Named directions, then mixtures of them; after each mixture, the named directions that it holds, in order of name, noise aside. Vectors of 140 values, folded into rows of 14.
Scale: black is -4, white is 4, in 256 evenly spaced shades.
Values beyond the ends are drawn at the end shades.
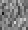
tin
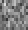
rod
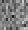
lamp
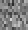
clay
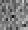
lamp.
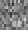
clay, tin.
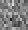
clay.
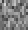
rod.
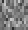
clay, rod.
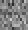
clay.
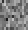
lamp, rod.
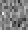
clay, tin.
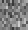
clay, lamp.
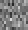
clay.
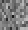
lamp.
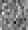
tin.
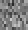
clay.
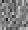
lamp, tin.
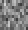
rod.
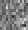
lamp, tin.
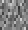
clay, tin.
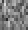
rod.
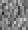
tin.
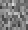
clay, rod.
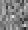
lamp, tin.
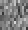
rod, tin.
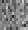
lamp.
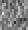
tin.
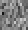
tin.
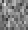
rod.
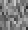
rod, tin.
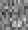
clay, tin.
